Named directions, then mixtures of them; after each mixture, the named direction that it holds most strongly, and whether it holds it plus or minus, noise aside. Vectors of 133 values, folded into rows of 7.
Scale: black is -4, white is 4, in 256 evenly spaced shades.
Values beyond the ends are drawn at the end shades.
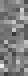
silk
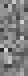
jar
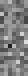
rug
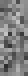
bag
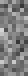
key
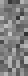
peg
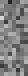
peg, plus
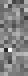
jar, minus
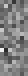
jar, minus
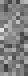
peg, plus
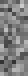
key, minus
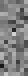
silk, minus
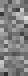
silk, plus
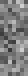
key, minus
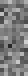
rug, plus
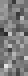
bag, minus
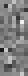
jar, plus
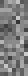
peg, minus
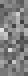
key, plus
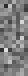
jar, plus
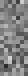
peg, plus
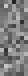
jar, minus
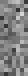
peg, minus
